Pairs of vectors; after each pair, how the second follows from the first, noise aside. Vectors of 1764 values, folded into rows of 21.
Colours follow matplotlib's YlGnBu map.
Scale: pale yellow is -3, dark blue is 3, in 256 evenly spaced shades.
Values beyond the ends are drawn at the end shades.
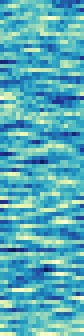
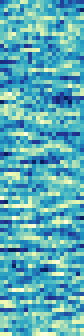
copied.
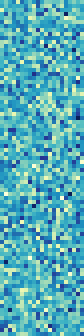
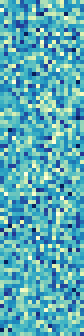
copied.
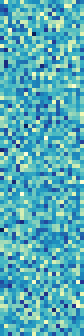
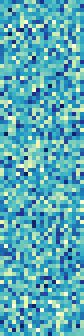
shuffled.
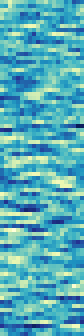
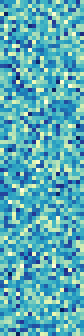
shuffled.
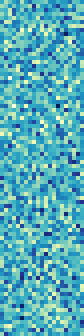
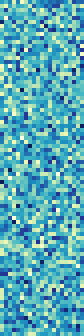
shuffled.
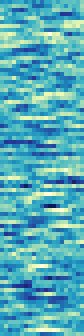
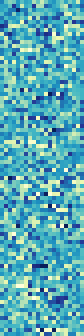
sign-scrambled.
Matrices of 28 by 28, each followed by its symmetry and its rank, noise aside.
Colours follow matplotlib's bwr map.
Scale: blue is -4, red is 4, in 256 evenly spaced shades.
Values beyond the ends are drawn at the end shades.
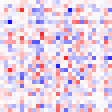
antisymmetric, rank four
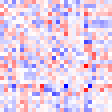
antisymmetric, rank six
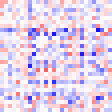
symmetric, rank four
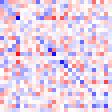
symmetric, rank four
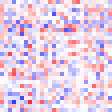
no symmetry, rank six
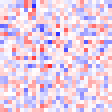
antisymmetric, rank four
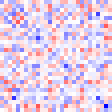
symmetric, rank five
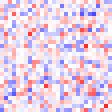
symmetric, rank six
